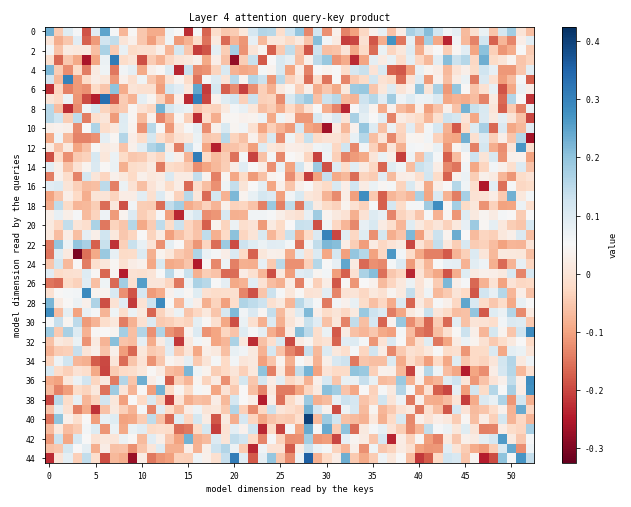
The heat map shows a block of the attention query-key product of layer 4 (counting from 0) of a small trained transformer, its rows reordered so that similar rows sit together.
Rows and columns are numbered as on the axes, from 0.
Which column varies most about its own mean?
28
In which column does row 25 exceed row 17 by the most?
35
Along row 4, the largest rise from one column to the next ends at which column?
15
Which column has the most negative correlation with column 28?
47
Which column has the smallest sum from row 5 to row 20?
17
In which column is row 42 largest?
49
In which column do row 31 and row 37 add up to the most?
52
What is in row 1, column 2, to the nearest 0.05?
-0.05
